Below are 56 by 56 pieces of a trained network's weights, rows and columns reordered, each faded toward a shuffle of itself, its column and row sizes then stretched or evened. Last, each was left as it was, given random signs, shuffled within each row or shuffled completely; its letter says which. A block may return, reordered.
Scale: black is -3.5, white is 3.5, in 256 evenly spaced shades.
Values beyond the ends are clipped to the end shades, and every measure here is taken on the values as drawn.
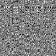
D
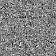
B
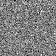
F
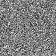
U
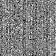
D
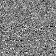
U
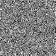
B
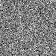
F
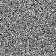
F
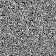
U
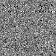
B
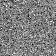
F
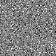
B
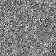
D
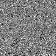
U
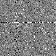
D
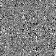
B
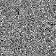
B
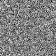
B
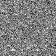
U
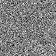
U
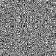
D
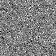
F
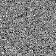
B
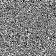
U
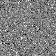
U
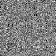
D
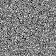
F
